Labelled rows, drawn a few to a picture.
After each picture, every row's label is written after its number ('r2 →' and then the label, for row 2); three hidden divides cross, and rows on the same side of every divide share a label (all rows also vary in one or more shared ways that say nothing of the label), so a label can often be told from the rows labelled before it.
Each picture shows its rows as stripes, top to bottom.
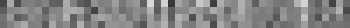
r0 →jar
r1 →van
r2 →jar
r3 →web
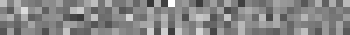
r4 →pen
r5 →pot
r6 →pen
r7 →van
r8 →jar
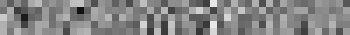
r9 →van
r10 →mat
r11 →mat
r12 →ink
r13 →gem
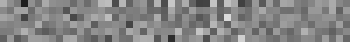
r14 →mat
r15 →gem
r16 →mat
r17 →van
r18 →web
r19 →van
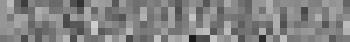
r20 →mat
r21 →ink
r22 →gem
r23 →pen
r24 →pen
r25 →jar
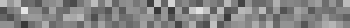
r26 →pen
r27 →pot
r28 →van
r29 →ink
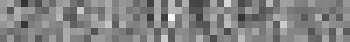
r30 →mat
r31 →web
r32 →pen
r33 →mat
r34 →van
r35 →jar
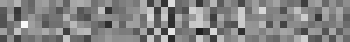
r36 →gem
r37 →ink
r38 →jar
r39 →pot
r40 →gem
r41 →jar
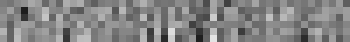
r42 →van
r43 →mat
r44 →ink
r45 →web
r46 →gem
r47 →gem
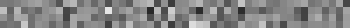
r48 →van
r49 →pen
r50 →gem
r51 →gem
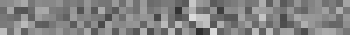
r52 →gem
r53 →ink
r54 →gem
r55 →web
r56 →ink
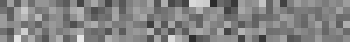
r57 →gem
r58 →pot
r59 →pot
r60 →pen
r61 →pot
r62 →web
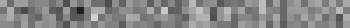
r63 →gem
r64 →mat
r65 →pen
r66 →gem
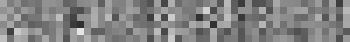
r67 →pen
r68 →pen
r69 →pen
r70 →pen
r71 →pot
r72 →gem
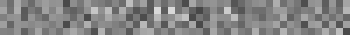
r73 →gem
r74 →pen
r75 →jar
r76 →gem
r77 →van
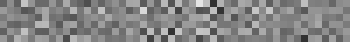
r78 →web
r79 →ink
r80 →pen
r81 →ink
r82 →web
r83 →gem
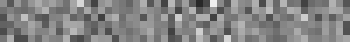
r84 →van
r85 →ink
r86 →web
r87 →van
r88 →van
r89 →mat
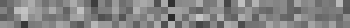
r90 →van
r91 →pot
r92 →pot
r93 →mat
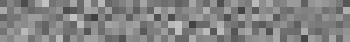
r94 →ink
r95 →pen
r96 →van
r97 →web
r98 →web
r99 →gem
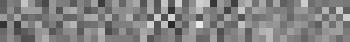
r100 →web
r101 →van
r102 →pen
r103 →van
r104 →ink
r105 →ink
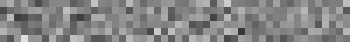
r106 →pen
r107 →van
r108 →mat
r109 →jar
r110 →pen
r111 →pot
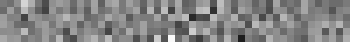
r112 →web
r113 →web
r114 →jar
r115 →ink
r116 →gem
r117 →pen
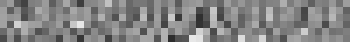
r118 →mat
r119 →ink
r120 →ink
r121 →pot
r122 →web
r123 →ink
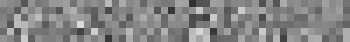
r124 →jar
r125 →van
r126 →van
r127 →pot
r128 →pen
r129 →gem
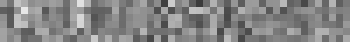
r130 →pot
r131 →pot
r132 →pot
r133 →pot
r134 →ink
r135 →pen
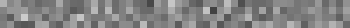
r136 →pen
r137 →pen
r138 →pot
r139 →ink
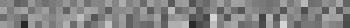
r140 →jar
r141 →gem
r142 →van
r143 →jar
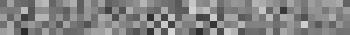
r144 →ink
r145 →gem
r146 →ink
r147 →jar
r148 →mat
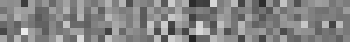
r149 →jar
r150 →web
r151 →web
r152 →jar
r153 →pot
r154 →web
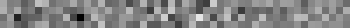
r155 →ink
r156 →pen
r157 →mat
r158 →ink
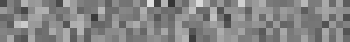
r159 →van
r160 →ink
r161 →van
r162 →pot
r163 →jar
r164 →jar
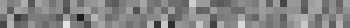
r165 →gem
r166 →gem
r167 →mat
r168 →jar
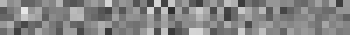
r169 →pen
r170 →pot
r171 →pot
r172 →mat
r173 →ink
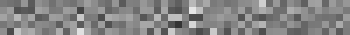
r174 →gem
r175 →ink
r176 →web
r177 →ink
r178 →pot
